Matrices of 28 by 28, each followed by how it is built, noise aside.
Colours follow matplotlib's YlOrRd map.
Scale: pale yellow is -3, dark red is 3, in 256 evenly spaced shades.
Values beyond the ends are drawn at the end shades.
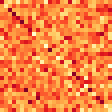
diagonal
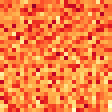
repeating columns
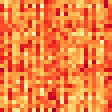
blocks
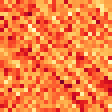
Toeplitz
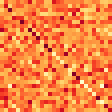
diagonal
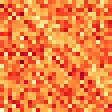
Toeplitz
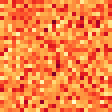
noise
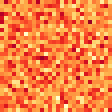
noise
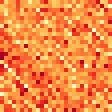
Toeplitz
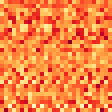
repeating columns
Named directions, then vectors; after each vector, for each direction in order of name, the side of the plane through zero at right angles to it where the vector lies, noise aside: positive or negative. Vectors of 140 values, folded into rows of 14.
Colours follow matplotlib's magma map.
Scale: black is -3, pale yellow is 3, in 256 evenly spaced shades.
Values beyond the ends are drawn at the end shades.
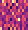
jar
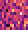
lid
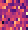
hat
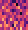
positive, negative, negative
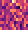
negative, positive, positive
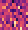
positive, negative, negative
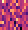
negative, positive, positive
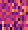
negative, negative, positive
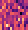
positive, positive, negative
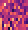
positive, positive, negative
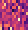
positive, positive, negative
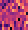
negative, negative, positive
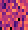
negative, negative, positive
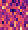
positive, negative, negative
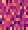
negative, positive, negative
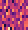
positive, negative, positive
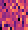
negative, negative, positive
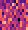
negative, negative, negative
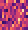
positive, positive, positive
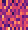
positive, negative, positive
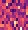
positive, negative, negative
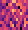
negative, positive, positive
